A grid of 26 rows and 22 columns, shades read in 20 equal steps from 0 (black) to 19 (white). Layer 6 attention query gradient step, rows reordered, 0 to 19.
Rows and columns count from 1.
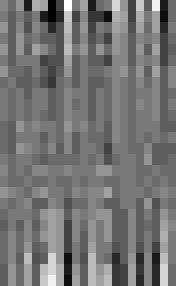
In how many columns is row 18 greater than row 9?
14
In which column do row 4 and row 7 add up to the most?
9
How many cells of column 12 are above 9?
9
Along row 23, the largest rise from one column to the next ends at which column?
21
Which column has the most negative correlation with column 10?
16
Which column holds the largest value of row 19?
19
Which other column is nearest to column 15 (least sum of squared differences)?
18
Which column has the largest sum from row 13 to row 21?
7
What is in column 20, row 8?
10
